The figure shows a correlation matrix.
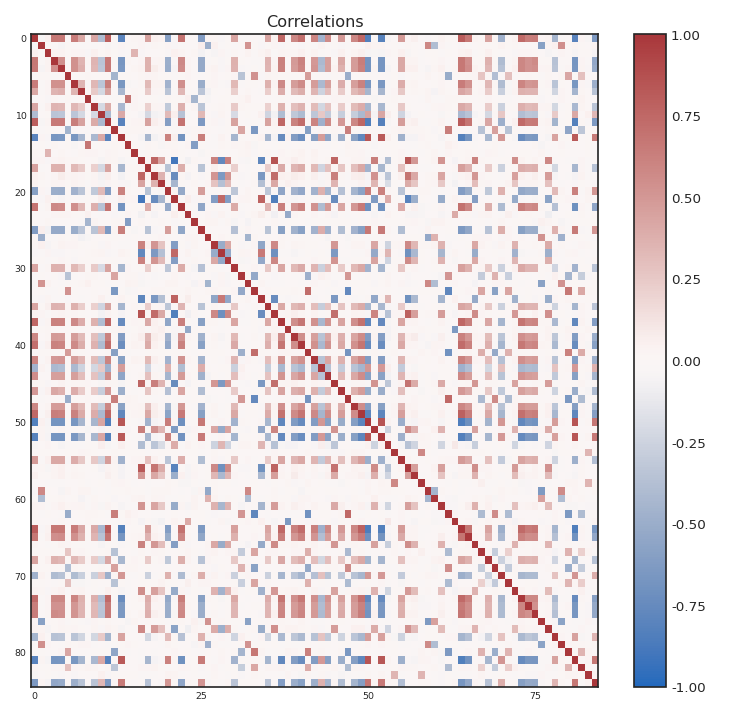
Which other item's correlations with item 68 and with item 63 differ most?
38
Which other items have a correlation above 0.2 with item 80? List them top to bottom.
5, 33, 41, 67, 71, 82
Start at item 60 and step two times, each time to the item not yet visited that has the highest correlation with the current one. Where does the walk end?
26
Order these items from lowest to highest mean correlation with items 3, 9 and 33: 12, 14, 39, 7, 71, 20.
20, 12, 14, 71, 7, 39
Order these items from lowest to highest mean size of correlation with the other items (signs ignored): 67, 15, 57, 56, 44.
15, 67, 57, 56, 44
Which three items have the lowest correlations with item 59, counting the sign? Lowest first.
76, 26, 60
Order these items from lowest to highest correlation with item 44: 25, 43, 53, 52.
52, 25, 43, 53
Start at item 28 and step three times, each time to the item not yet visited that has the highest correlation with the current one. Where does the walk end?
53
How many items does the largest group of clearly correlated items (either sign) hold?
37
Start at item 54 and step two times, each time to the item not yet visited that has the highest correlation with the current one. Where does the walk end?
83
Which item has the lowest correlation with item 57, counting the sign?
21
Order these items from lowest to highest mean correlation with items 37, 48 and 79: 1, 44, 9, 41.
41, 1, 9, 44
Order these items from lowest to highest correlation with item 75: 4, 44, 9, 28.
28, 9, 44, 4
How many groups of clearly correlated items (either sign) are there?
8
